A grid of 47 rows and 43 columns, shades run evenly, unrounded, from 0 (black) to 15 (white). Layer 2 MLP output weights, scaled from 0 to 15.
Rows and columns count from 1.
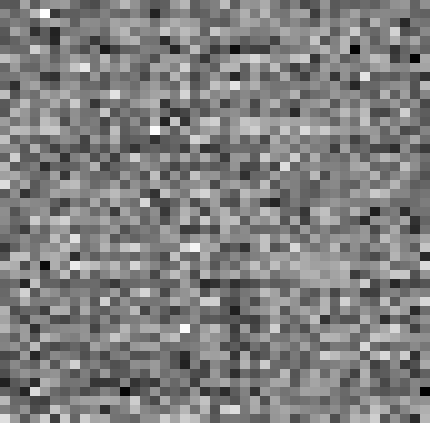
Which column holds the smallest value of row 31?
36
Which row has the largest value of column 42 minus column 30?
8
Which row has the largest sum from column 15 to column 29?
15
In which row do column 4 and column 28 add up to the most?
25
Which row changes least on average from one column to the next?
3
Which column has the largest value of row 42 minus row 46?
11
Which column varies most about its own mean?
19
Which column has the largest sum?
33
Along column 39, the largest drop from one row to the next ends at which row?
41
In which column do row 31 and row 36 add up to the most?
32
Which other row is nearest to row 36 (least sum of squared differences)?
39
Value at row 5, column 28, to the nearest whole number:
4
